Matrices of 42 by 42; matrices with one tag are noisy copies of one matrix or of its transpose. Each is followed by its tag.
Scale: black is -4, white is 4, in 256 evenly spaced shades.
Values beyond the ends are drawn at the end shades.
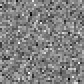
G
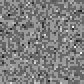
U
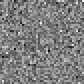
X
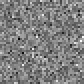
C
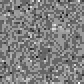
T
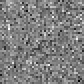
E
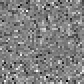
T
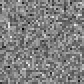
E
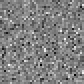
U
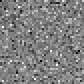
X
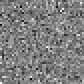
X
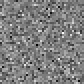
G
